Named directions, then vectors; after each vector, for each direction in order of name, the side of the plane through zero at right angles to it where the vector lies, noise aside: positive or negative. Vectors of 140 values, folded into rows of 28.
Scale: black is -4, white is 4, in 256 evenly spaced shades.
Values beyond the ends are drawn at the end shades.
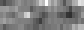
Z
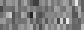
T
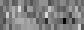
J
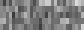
negative, positive, positive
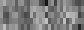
negative, negative, negative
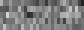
positive, positive, negative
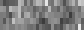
positive, negative, positive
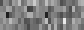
negative, negative, positive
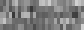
negative, positive, positive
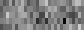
positive, positive, positive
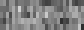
positive, negative, negative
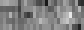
negative, positive, negative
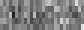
negative, positive, positive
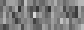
negative, positive, positive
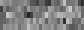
positive, positive, negative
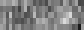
negative, positive, negative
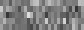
negative, negative, positive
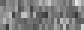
negative, positive, positive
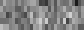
negative, negative, negative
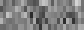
positive, positive, positive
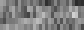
positive, negative, negative
